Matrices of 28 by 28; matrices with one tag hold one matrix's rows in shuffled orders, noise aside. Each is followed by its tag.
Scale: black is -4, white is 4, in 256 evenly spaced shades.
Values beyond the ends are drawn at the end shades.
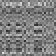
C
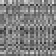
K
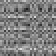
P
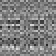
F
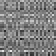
K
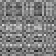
C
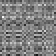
C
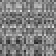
C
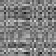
P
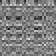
C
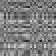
P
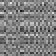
K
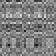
C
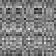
C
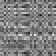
P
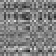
P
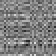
P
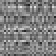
P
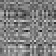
P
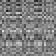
C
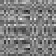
P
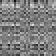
F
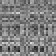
F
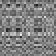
C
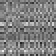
K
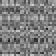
F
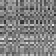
K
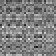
C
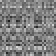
C
